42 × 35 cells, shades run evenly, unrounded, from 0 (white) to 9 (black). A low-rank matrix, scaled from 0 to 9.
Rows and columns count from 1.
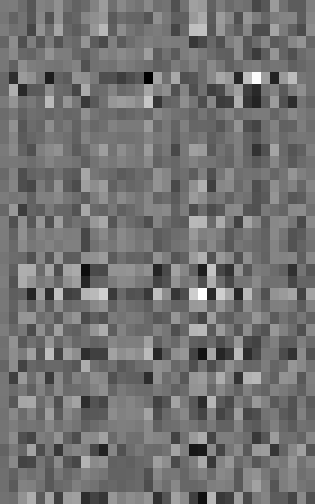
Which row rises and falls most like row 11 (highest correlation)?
29
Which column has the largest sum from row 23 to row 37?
10
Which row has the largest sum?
38
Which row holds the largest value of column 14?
7
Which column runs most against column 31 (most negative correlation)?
30
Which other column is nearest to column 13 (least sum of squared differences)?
21
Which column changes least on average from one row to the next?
1
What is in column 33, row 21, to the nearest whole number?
6
